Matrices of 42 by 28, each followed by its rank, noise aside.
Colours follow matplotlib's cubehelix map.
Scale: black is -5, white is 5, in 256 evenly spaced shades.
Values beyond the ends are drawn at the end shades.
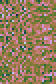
six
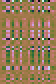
one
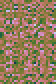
four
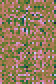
six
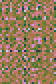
three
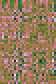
four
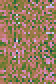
six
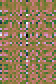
two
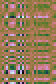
one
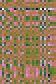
two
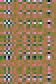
one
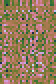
four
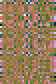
three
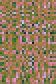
four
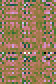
three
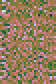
six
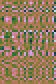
two
